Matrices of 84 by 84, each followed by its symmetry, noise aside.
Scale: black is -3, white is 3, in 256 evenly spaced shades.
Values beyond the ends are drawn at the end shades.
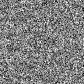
mirrored top to bottom.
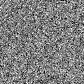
symmetric.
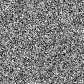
symmetric.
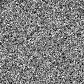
symmetric.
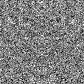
mirrored left to right.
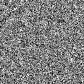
antisymmetric.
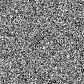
symmetric.
